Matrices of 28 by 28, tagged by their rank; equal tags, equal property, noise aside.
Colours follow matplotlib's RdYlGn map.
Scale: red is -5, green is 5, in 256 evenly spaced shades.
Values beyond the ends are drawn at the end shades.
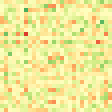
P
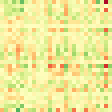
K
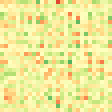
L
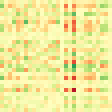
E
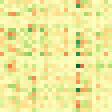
K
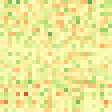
P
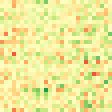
P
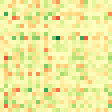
L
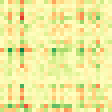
E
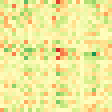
L
